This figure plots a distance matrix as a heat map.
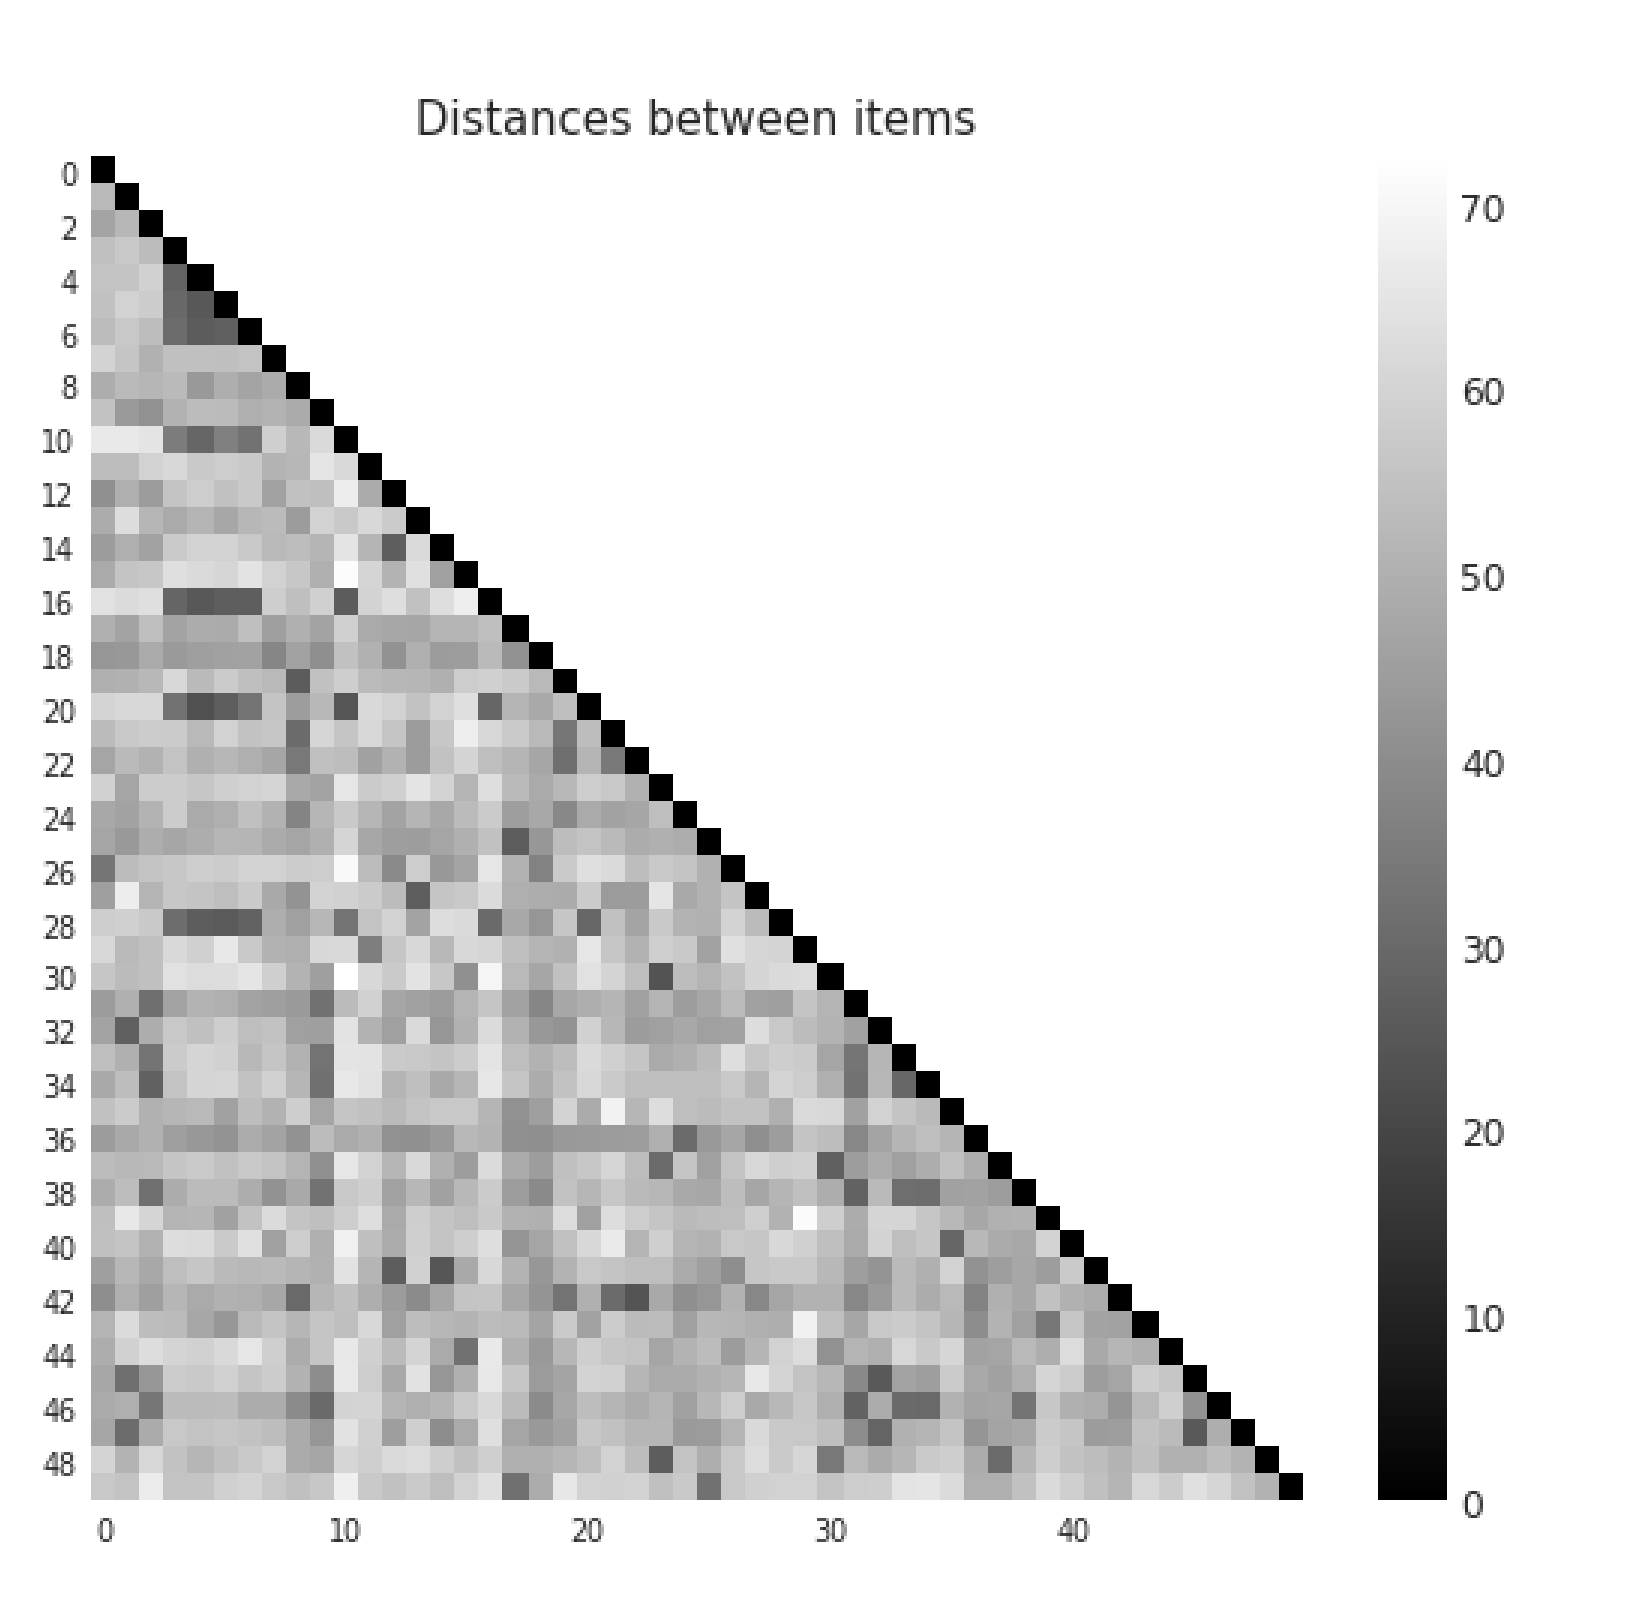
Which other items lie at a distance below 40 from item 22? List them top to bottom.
8, 19, 21, 42
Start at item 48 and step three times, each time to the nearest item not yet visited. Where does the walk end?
37
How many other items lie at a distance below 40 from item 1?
3
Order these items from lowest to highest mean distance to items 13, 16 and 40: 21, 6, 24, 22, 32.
6, 22, 24, 21, 32
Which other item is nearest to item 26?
0
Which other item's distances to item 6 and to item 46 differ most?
16
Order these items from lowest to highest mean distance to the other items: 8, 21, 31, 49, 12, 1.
31, 8, 12, 1, 21, 49
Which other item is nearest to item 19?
8
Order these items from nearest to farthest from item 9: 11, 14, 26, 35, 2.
2, 35, 14, 26, 11
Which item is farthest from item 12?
10
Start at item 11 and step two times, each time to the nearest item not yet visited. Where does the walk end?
25
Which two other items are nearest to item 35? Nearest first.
40, 17
